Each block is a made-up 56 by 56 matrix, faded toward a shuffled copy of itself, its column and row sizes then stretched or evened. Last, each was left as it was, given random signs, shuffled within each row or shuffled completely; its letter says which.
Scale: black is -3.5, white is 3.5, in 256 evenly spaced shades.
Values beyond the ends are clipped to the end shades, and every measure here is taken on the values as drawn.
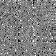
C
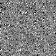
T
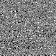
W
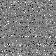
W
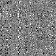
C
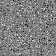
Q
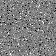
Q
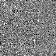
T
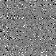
C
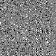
C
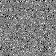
W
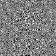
T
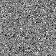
W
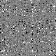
T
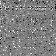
C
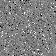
Q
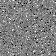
Q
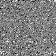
W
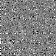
T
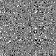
C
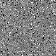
T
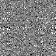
T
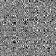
C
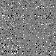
T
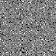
C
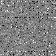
W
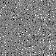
T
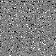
T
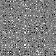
C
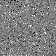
Q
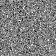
Q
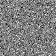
Q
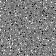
Q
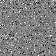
W
